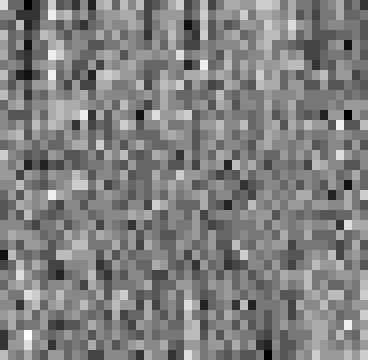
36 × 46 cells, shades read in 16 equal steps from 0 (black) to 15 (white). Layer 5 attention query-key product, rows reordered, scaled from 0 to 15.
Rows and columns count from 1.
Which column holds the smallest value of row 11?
19
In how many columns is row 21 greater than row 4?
20
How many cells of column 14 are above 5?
27
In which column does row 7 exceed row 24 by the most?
26
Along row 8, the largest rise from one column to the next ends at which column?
13
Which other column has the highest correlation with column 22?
34
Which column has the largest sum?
7
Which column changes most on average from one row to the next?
3
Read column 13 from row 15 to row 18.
12 5 7 8
